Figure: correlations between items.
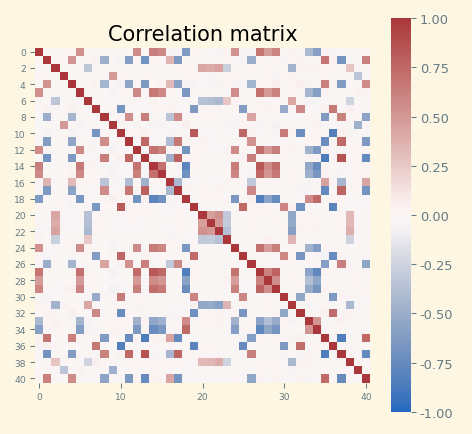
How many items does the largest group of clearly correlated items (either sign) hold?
12
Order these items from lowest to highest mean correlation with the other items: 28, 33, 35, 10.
33, 35, 10, 28
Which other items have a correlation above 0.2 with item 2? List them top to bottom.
20, 21, 22, 38
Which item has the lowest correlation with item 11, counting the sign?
35
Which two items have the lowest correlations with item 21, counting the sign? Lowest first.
31, 6
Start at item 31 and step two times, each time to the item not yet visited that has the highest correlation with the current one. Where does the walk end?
23
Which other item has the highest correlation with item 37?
13
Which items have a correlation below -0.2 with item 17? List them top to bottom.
1, 4, 16, 35, 40
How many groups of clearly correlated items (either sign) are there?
5
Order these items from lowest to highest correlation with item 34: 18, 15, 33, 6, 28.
15, 28, 6, 33, 18
